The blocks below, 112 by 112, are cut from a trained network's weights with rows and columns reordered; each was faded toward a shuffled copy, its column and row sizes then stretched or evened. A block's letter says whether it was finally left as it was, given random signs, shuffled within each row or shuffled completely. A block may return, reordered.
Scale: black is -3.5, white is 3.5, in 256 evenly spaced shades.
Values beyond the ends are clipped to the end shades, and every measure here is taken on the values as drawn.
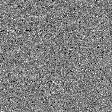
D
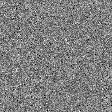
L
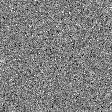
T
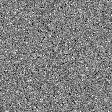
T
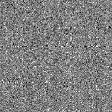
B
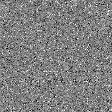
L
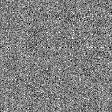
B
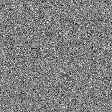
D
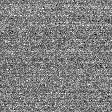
D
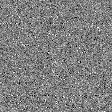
D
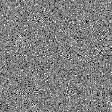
B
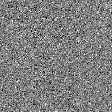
B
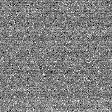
B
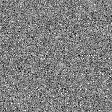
D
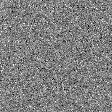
D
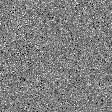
T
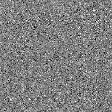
B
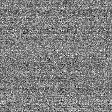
B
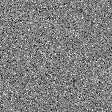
T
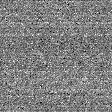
D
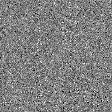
L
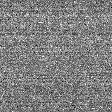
D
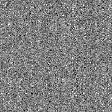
B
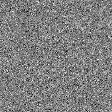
L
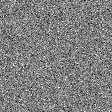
T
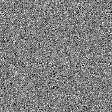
L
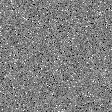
T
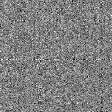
B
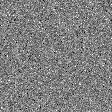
T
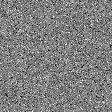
T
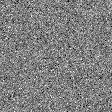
T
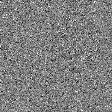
L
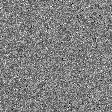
T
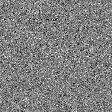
D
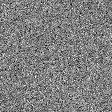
T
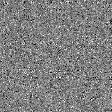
B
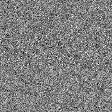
L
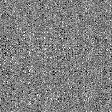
B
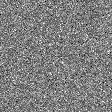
T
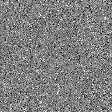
B
